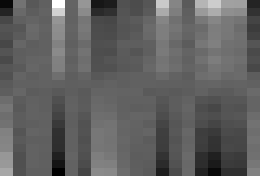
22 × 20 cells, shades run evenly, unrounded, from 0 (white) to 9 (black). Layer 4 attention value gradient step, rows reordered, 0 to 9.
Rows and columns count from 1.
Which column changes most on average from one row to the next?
5
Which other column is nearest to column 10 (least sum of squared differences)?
11
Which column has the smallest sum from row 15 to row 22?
1
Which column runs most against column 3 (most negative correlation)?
2
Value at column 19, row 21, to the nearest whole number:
7
